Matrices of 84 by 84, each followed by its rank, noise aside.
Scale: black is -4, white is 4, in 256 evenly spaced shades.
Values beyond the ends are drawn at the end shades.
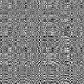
three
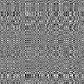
two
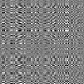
two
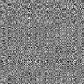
five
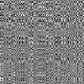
three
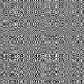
three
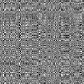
three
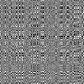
two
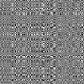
three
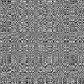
four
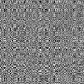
four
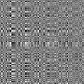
two
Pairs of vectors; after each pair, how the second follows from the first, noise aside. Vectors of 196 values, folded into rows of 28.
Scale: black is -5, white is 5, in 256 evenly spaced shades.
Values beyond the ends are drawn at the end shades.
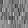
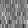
wrapped around, negated.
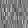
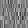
wrapped around, negated.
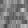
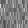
shuffled.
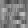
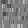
reversed, negated, partly zeroed.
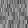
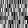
scaled up.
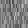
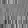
reversed, negated, partly zeroed.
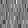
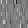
negated, partly zeroed.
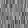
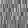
wrapped around, negated.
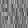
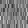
shuffled.
